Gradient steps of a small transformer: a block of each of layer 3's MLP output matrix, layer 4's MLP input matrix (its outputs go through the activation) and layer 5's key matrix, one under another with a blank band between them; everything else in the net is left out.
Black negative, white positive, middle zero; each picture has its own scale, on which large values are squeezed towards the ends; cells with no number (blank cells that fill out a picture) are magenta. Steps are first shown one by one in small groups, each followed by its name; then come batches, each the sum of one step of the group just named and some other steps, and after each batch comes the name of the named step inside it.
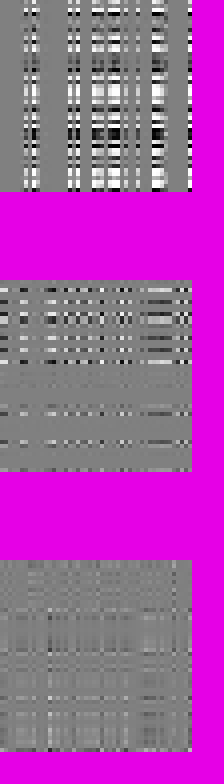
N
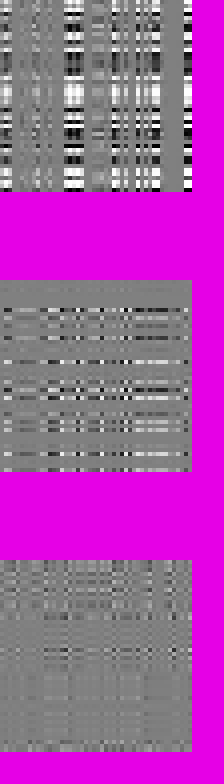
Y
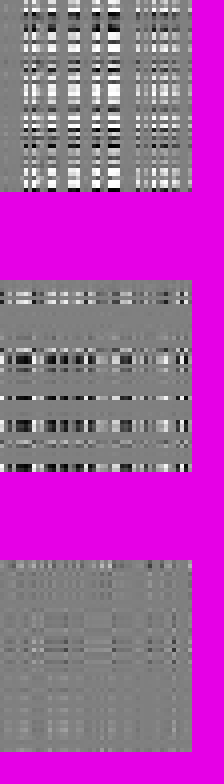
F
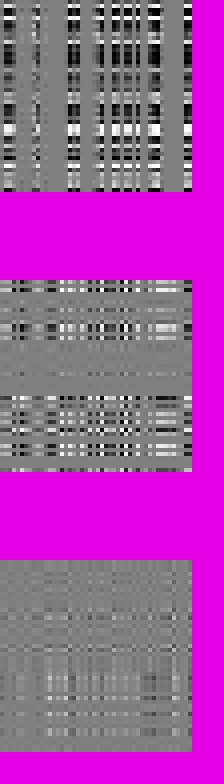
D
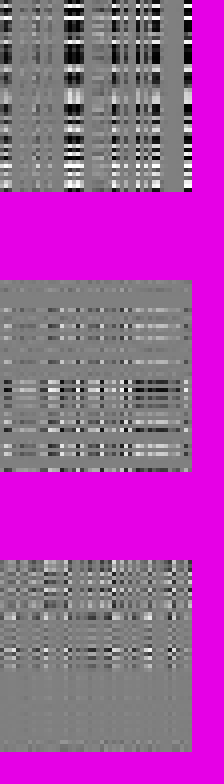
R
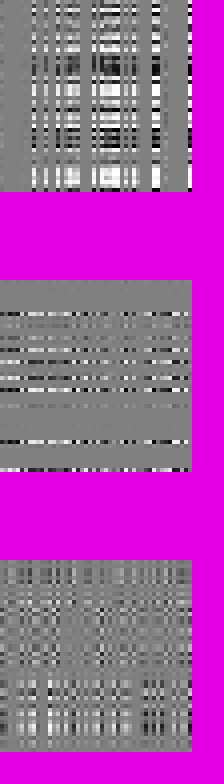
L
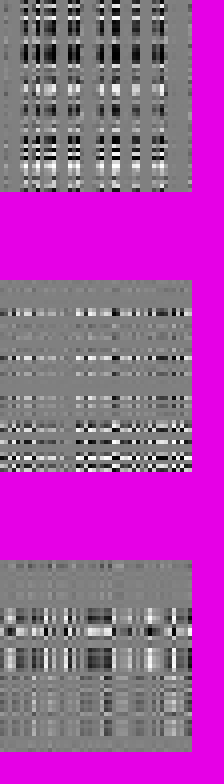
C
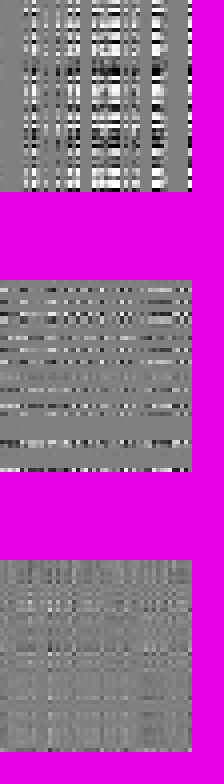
N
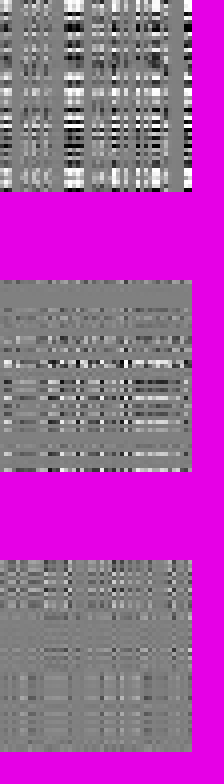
Y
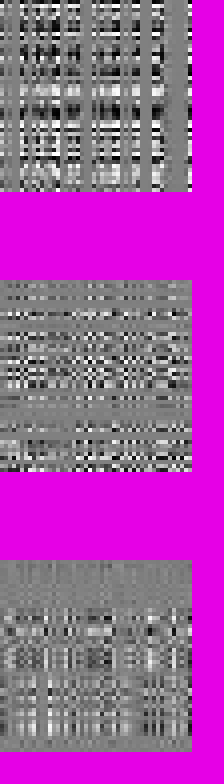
C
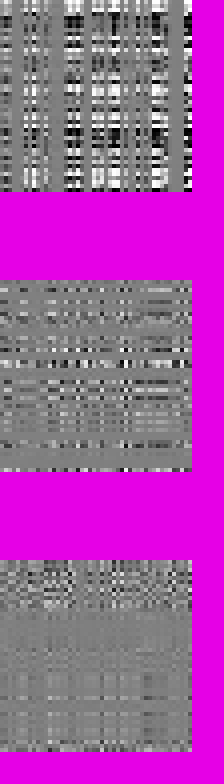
N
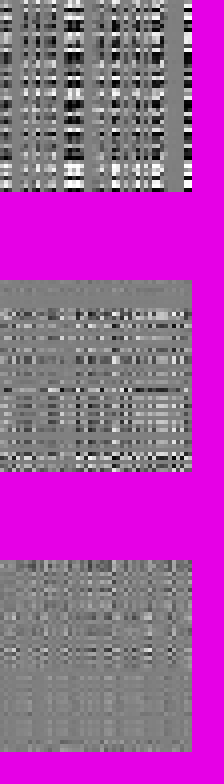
R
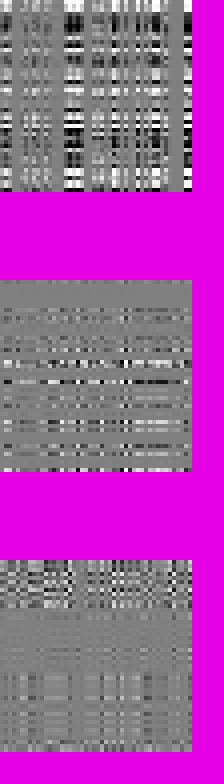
Y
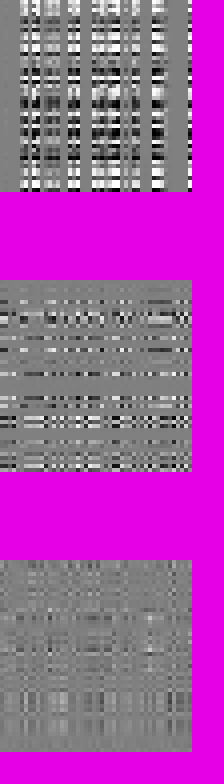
N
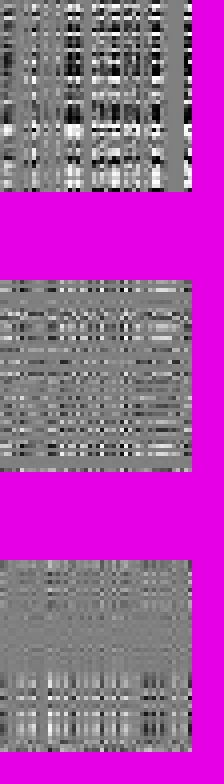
D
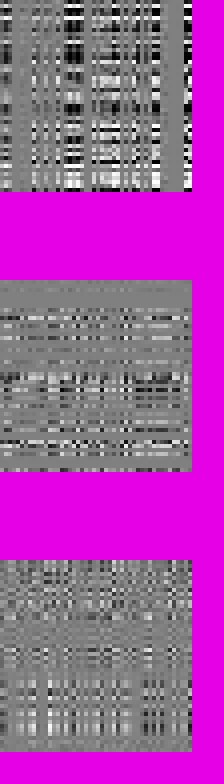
R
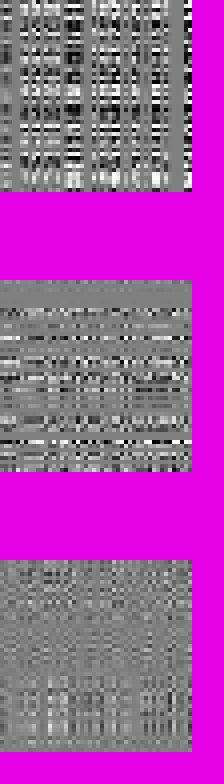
R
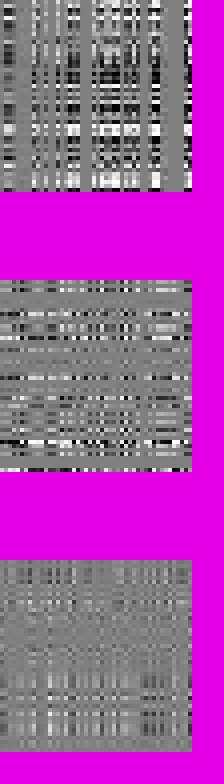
D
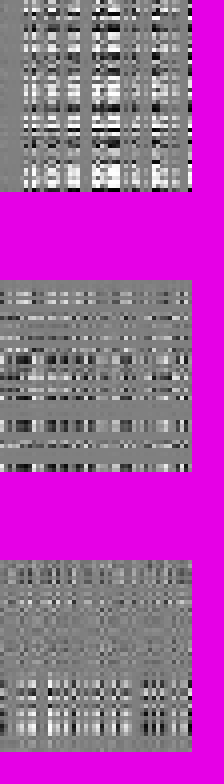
F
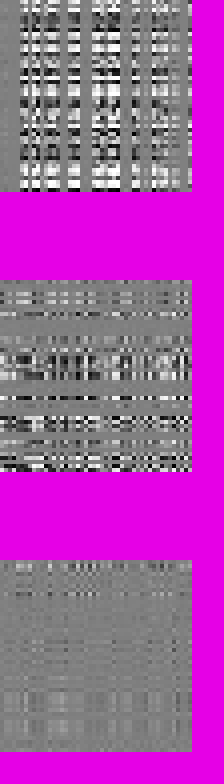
F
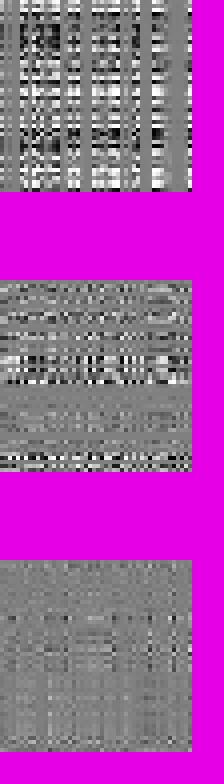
N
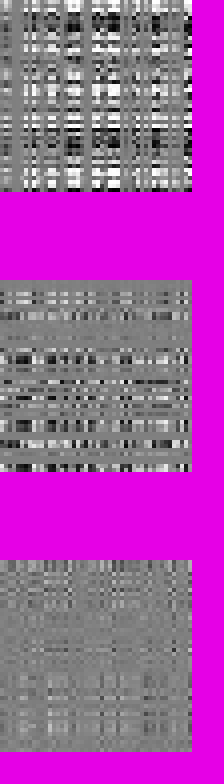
F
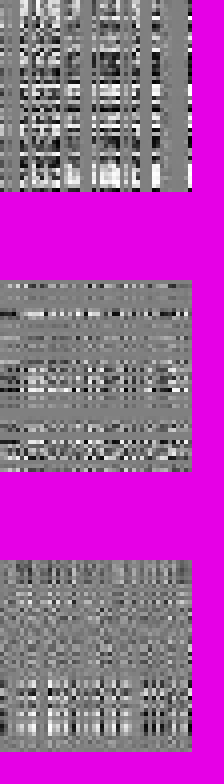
L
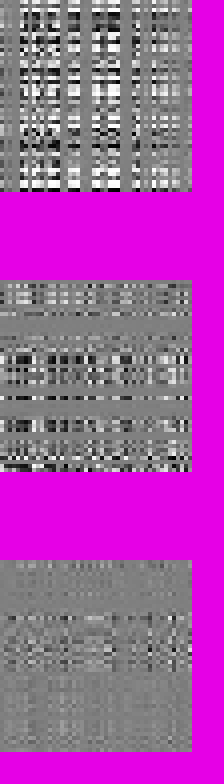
F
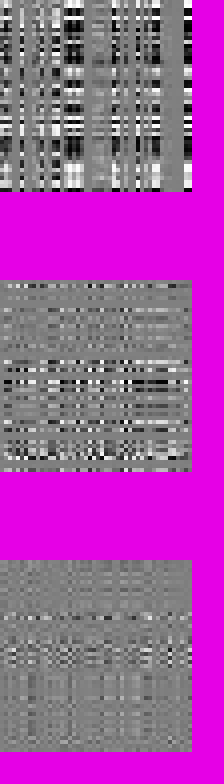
R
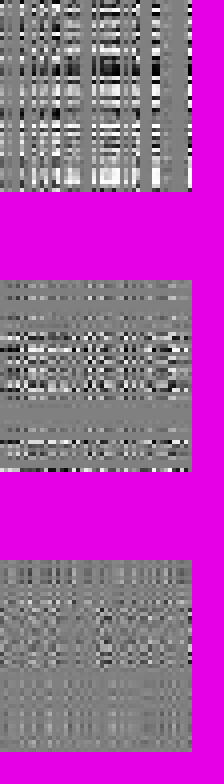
L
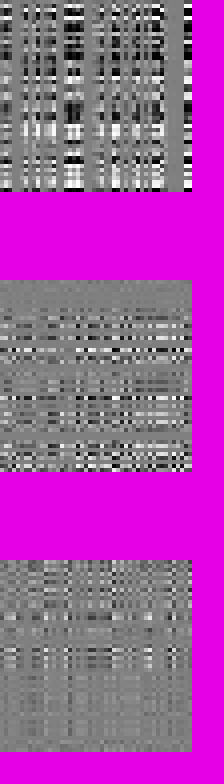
R
